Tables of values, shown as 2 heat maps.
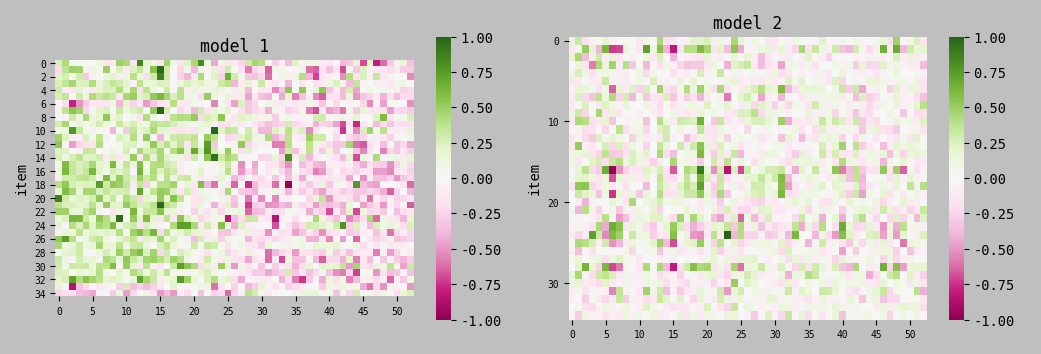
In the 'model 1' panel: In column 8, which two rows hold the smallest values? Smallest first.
10, 34
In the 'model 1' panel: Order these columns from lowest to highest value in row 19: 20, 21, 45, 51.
45, 20, 51, 21
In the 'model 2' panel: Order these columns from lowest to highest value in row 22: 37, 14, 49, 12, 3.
37, 49, 3, 14, 12
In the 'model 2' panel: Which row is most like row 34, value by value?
5
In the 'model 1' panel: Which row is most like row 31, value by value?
9
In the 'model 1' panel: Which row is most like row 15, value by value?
16
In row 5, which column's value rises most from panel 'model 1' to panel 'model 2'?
39
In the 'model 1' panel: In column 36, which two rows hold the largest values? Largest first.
4, 2
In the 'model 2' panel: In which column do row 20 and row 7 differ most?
9
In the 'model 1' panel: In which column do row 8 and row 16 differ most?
48
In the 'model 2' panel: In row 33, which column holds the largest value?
24
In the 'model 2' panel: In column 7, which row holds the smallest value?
1
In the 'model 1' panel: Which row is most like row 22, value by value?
26
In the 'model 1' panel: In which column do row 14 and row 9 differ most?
23
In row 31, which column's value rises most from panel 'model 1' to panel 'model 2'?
44
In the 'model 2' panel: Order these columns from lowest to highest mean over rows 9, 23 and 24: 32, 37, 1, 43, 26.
32, 43, 26, 1, 37
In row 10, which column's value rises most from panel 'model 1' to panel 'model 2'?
42
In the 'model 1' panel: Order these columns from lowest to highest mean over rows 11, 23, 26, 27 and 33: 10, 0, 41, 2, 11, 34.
41, 34, 2, 10, 11, 0
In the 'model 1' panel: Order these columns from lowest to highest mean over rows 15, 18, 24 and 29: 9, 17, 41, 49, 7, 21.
49, 41, 21, 9, 7, 17
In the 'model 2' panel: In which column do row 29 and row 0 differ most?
13
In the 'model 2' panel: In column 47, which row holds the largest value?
29
